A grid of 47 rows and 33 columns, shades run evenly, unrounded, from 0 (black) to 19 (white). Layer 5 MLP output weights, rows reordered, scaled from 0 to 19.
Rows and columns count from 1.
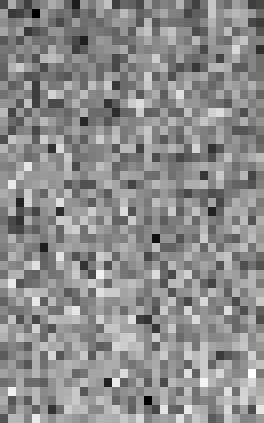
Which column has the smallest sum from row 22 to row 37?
3
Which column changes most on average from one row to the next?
20
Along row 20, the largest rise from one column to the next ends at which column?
27
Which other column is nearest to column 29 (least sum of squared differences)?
9
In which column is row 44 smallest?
11
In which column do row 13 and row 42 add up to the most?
28
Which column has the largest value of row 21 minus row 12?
14
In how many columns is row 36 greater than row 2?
22
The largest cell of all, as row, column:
42, 32
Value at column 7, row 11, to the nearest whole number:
16
